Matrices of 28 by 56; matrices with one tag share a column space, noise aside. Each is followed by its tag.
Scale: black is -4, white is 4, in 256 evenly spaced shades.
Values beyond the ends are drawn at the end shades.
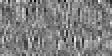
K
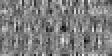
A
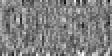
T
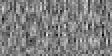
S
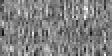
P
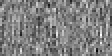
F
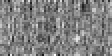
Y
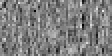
F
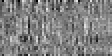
Y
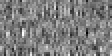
P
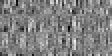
A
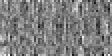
Y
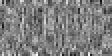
T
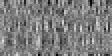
A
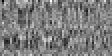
K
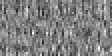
P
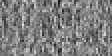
F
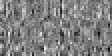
P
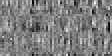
A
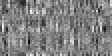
A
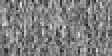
F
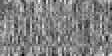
Y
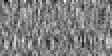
K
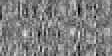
P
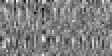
K
